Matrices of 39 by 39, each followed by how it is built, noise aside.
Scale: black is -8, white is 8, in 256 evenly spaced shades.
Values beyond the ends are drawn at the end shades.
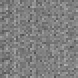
repeating rows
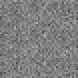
repeating rows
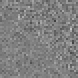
upper triangular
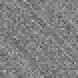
Toeplitz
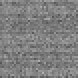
blocks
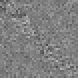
banded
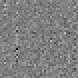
uneven columns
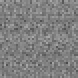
repeating columns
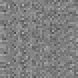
repeating rows
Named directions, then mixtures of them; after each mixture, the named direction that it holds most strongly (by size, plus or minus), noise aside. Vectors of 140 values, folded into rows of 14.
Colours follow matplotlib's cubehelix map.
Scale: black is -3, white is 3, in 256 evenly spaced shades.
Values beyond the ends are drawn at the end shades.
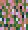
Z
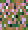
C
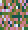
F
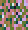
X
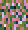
X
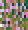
X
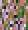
F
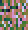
F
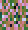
X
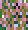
X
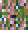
F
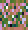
C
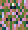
X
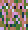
Z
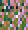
F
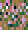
C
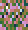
X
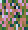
F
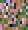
C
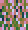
Z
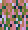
Z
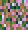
X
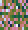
F
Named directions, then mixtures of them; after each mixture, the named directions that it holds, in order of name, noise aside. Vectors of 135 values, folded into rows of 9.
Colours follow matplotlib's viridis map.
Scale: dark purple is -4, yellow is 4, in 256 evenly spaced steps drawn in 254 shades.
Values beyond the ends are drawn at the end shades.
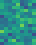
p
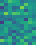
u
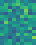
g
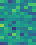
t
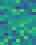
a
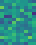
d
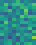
g.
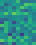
t, u.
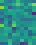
d, g, t.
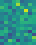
g, p.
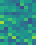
p, u.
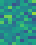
d, g.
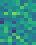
t, u.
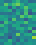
g.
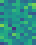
g, t.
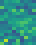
a.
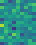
t.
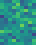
p.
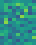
g.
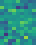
a.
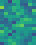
a, p, t.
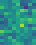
a, p.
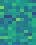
d.
